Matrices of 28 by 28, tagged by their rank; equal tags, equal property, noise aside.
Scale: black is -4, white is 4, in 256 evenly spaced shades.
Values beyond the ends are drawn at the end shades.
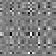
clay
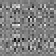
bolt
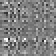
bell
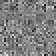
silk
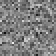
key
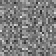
silk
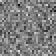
key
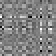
clay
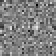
silk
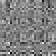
bell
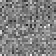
key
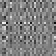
clay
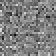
key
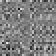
bell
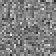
key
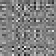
bolt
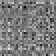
bell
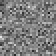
key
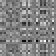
clay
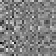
bell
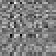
bolt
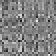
bolt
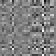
clay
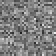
silk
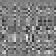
bolt
